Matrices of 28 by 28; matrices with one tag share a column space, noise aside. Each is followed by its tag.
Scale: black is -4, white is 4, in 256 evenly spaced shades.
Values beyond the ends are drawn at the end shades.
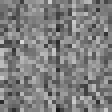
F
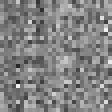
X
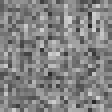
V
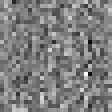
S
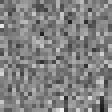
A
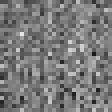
S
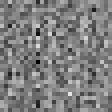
A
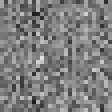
F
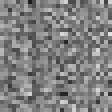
F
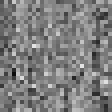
A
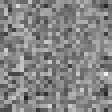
S
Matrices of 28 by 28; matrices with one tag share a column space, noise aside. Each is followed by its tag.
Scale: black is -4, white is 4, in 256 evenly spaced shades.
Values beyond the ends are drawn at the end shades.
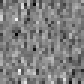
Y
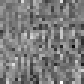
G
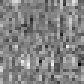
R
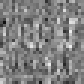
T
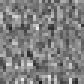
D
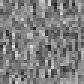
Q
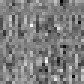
R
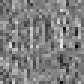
T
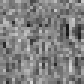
T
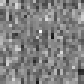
Y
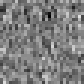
D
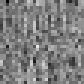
R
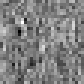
T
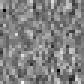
Q
